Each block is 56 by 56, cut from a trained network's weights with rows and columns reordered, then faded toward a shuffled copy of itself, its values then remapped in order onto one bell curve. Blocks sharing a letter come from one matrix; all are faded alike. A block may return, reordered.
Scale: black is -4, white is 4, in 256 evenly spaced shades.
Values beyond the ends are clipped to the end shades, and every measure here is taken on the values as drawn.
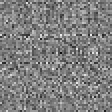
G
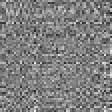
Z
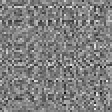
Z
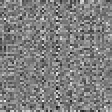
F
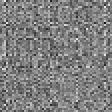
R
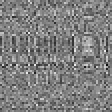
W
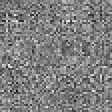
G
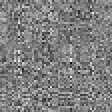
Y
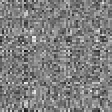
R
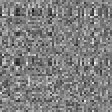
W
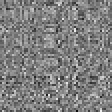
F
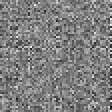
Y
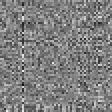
Y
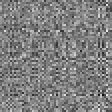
W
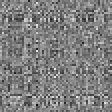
Z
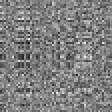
W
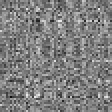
F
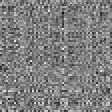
Z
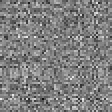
G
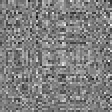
F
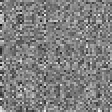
F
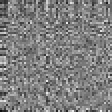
W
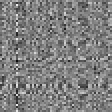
Z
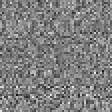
G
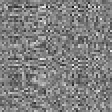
W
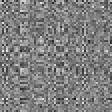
W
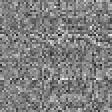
G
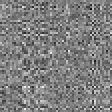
W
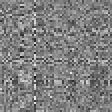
Z
